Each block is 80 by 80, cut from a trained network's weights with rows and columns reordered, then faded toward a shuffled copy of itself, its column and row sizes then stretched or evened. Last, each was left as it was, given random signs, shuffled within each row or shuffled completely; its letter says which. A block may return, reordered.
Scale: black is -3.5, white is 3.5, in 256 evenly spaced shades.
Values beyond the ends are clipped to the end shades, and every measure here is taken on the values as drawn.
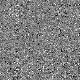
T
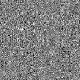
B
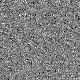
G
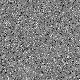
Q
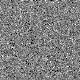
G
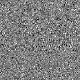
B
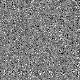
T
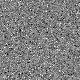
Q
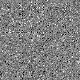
T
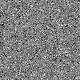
Q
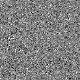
T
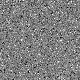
Q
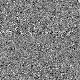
G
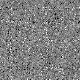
T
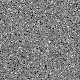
Q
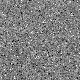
Q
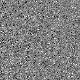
T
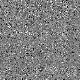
T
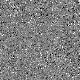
T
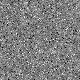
Q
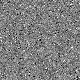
Q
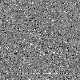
G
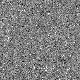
Q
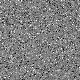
Q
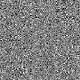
B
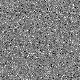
G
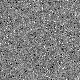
Q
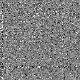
T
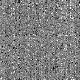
B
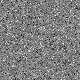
Q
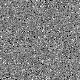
G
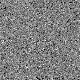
G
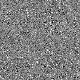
T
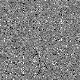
T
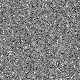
Q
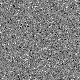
Q
